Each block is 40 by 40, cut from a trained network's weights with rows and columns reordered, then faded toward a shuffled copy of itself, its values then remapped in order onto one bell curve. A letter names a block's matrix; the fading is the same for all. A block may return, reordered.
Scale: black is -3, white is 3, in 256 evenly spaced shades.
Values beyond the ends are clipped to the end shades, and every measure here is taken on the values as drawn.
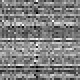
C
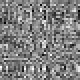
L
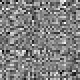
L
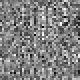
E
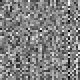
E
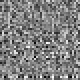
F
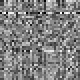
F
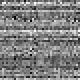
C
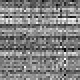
C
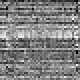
C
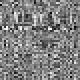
E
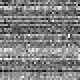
C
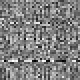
F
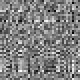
L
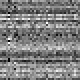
C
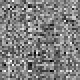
L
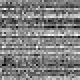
C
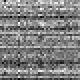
C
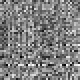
F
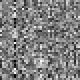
E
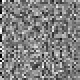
E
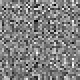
E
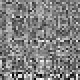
F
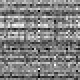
C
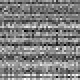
C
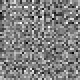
L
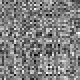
L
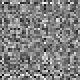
L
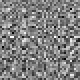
E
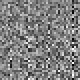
E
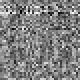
F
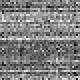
C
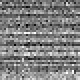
C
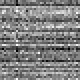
C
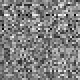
F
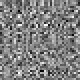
L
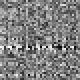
F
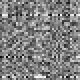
F
